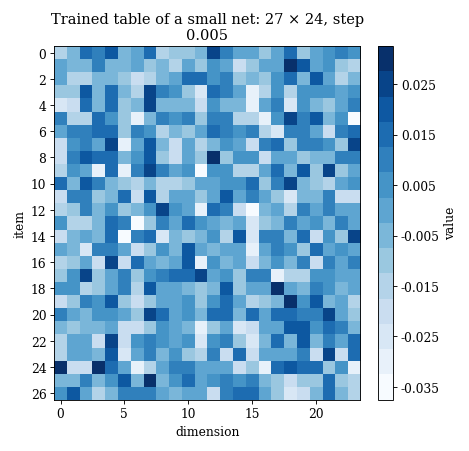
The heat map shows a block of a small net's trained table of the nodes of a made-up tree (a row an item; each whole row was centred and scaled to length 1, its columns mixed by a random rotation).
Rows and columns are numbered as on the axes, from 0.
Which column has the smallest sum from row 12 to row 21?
15
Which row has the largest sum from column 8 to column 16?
17
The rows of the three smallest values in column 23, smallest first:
5, 24, 11
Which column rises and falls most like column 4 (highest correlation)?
23
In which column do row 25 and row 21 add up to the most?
21
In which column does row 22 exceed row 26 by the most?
19
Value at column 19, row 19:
0.005
